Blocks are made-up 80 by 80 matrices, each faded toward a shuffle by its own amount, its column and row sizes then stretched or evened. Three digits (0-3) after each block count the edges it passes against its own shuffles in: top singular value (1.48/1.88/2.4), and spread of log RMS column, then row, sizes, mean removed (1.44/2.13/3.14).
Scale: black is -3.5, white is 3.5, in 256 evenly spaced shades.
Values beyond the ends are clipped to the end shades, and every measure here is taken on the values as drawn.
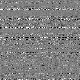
2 0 3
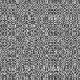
3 1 1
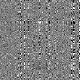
3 3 1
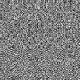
2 1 0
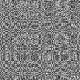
3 1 0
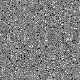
2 1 0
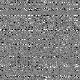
2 1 3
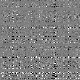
2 2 3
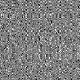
3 2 0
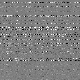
1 1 3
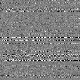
3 0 3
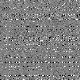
2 1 3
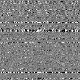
3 0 3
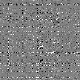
1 2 3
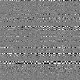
3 1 3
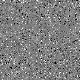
0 1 1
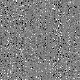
1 2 0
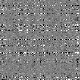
2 2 3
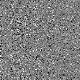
0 2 1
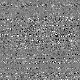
0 1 3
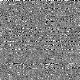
1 1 3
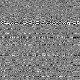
3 0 3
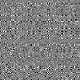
3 1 3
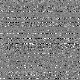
1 0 3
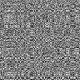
3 0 2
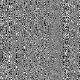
2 3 0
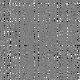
1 3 2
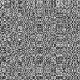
3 2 1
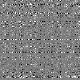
2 2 3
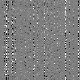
3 3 0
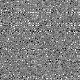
2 0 2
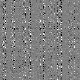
1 3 1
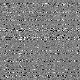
1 1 3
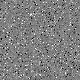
1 0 0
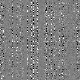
1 3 1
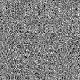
2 1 0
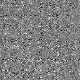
0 1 2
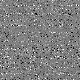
0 0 2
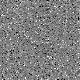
1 0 0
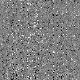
0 2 1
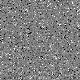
1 0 0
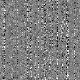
2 3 0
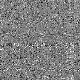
1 0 2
